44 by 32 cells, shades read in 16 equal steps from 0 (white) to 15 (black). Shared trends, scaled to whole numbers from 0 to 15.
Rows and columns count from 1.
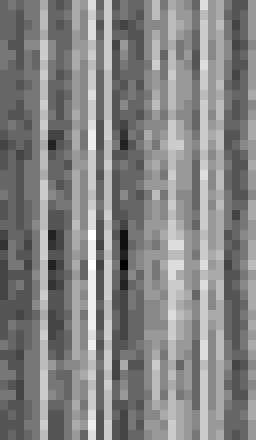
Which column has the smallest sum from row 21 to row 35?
12
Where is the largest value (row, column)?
27, 16
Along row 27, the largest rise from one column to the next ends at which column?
13
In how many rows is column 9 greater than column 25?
15
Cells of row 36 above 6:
21
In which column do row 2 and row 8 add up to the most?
30
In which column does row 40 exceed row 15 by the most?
23
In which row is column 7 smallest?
37
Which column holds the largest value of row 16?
3
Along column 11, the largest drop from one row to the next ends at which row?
29
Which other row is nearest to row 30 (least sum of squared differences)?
34
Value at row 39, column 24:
6
